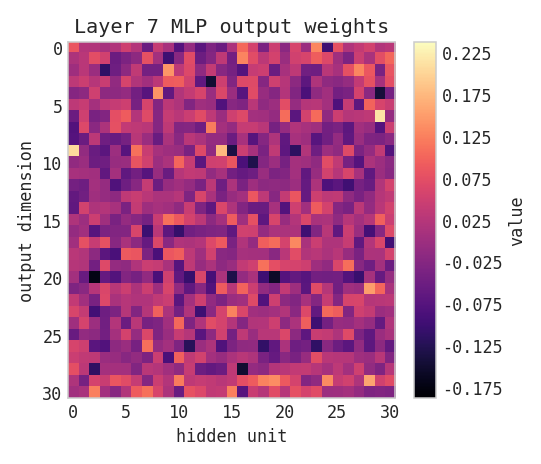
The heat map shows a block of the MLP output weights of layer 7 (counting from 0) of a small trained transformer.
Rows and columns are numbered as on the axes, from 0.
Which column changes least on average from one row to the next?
1
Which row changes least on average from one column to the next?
27
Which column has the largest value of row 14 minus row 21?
11
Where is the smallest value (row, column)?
20, 2
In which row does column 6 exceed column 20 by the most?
9
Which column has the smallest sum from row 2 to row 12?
3
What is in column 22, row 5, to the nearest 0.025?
0.025
